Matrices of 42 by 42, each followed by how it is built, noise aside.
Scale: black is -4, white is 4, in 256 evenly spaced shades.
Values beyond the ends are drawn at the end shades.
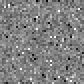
sparse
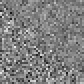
lower triangular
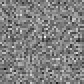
repeating columns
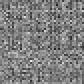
blocks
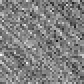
Toeplitz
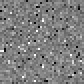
sparse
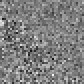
lower triangular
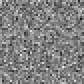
repeating columns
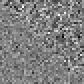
upper triangular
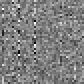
uneven columns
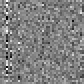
uneven columns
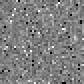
sparse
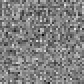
blocks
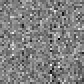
uneven columns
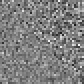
upper triangular
